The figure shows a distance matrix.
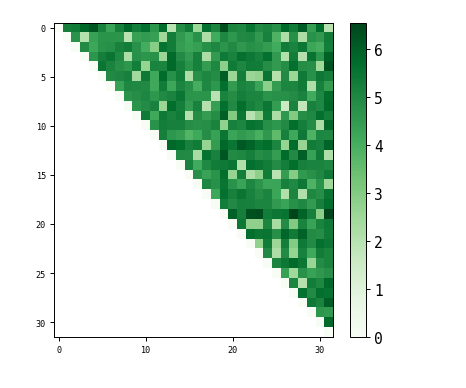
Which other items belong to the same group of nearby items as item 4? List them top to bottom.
10, 19, 30
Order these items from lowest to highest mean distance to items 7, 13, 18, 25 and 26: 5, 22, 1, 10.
1, 5, 22, 10
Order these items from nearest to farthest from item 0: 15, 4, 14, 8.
14, 15, 8, 4
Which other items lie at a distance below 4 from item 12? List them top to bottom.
1, 3, 8, 17, 26, 28
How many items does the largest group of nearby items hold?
8
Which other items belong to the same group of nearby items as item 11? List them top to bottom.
2
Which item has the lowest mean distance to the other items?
25
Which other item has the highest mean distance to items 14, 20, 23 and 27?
19
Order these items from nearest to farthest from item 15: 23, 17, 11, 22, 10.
22, 23, 11, 17, 10
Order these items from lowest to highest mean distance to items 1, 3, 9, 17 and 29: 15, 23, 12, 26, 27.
26, 12, 15, 23, 27
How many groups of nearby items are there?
8
